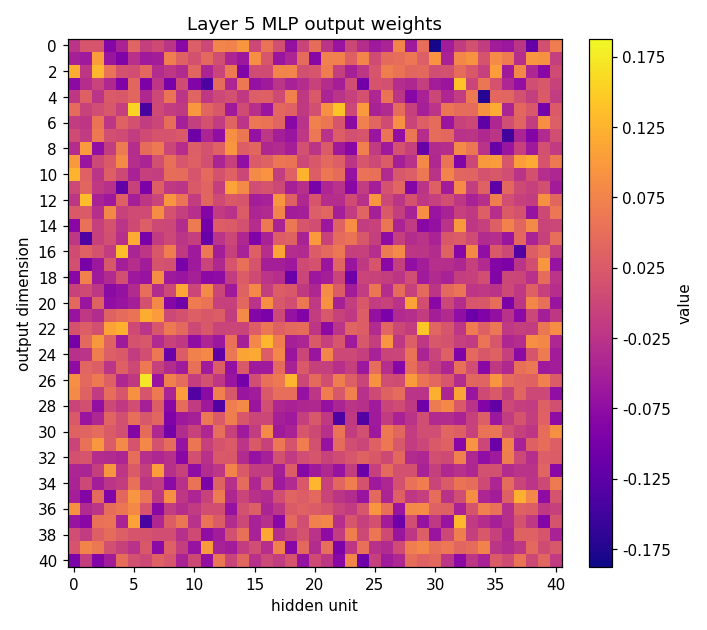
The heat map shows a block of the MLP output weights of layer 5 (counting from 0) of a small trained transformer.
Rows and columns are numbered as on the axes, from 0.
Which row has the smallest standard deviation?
32
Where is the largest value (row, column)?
26, 6
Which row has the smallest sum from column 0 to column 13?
3
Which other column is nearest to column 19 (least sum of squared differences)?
33
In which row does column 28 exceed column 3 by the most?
20
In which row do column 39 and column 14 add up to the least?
2
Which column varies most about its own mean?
35
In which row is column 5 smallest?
30
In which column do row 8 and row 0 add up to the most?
13
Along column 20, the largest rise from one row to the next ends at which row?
34
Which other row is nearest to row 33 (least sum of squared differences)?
29
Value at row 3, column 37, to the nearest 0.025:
-0.075
